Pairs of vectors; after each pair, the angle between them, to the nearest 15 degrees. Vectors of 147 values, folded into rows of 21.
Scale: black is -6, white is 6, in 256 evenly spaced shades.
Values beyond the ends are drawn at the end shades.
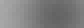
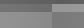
90 degrees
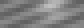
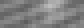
15 degrees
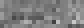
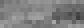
135 degrees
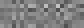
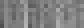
120 degrees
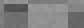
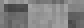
15 degrees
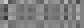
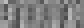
45 degrees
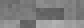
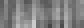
105 degrees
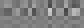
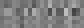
150 degrees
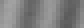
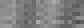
45 degrees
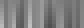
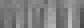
120 degrees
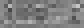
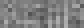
45 degrees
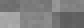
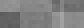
150 degrees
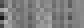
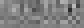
90 degrees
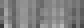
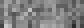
45 degrees
